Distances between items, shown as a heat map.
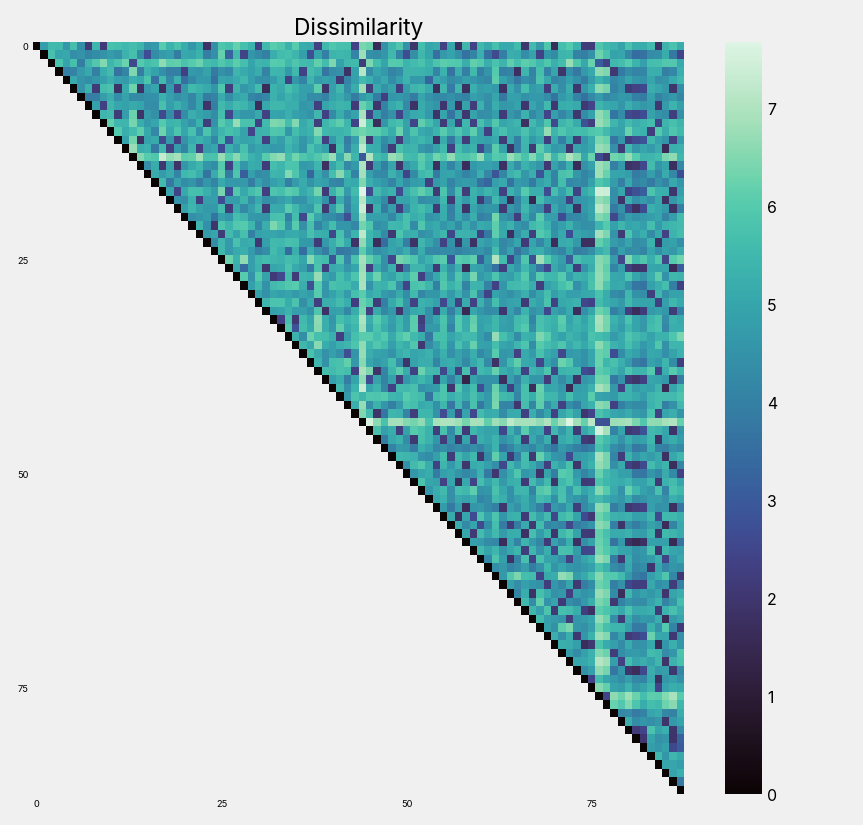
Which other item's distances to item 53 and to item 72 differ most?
40
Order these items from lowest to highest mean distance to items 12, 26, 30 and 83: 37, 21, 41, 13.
37, 21, 41, 13
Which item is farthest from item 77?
17
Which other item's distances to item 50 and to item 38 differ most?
62
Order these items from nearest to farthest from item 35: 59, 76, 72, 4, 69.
4, 72, 69, 59, 76
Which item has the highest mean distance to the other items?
44
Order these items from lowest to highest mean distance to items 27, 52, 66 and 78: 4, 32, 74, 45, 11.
32, 74, 4, 11, 45
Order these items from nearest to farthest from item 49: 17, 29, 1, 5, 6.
5, 17, 1, 6, 29
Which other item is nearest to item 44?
2
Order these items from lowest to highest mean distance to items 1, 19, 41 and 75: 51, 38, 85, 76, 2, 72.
51, 38, 85, 72, 2, 76
